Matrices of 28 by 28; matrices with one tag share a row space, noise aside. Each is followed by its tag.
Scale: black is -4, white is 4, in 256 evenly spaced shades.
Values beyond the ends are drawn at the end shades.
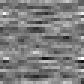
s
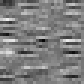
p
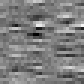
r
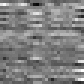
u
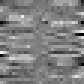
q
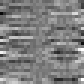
q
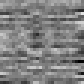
u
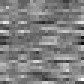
s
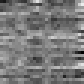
u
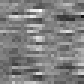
r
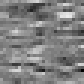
r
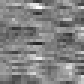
r
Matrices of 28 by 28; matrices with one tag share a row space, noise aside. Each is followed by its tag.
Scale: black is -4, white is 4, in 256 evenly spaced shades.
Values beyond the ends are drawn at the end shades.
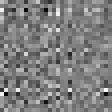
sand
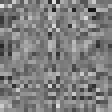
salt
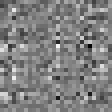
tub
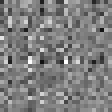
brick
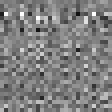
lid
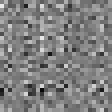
brick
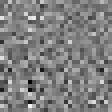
brick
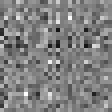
sand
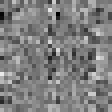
salt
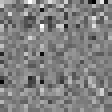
brick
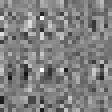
brick
